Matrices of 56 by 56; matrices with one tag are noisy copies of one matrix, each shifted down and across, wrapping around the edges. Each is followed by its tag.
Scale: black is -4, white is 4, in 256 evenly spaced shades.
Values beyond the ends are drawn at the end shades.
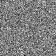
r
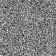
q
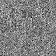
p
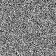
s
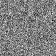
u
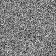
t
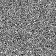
q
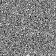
q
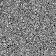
r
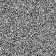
q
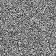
r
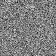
r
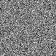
s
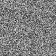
q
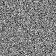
s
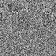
p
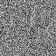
u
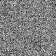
t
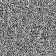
u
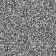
q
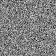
s
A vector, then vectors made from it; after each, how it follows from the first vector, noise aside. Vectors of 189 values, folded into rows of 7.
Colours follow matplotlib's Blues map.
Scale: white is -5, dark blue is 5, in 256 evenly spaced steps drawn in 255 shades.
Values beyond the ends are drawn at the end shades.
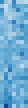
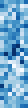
wrapped around, scaled up.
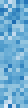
sign-scrambled.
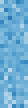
negated, partly zeroed.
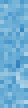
wrapped around, shrunk.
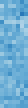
wrapped around, shrunk.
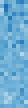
negated, partly zeroed.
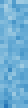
shrunk.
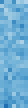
shrunk.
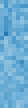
wrapped around, shrunk.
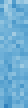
shrunk.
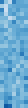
partly zeroed.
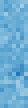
wrapped around, shrunk.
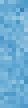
wrapped around, shrunk.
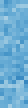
wrapped around, shrunk.
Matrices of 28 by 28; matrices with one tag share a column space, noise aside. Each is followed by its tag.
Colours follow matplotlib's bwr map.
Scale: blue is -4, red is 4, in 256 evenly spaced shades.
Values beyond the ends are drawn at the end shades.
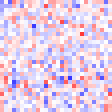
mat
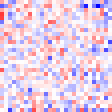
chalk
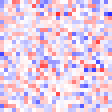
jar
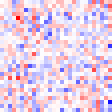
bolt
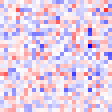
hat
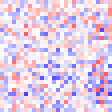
mat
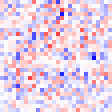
hat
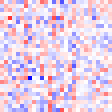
bolt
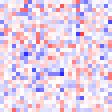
hat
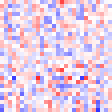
bolt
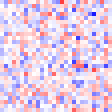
jar
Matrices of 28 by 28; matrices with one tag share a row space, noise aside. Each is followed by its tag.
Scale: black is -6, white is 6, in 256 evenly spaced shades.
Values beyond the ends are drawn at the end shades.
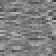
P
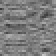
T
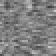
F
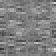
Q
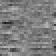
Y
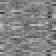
P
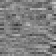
P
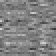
T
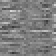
Y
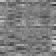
Q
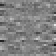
Q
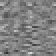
F
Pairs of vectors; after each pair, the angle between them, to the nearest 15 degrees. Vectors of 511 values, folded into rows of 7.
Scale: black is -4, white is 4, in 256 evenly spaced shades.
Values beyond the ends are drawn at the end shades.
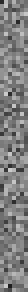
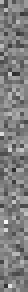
135 degrees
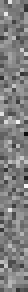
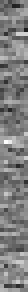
105 degrees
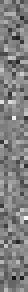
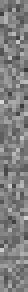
60 degrees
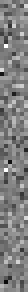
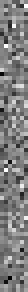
30 degrees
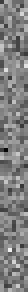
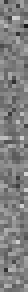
120 degrees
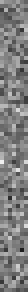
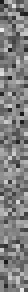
75 degrees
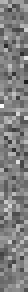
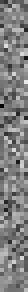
165 degrees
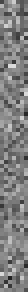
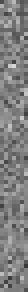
15 degrees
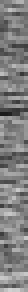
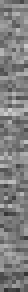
150 degrees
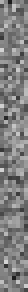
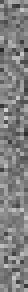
135 degrees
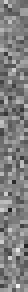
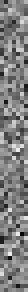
120 degrees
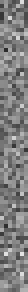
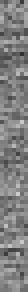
135 degrees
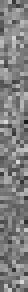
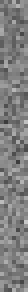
150 degrees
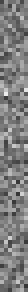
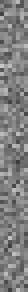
45 degrees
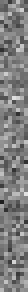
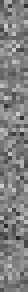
105 degrees
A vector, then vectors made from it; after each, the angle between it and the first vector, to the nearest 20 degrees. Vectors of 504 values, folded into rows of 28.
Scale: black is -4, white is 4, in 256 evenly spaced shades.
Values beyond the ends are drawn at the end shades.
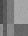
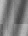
120 degrees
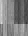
160 degrees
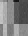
160 degrees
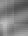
120 degrees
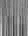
80 degrees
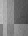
160 degrees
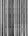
100 degrees
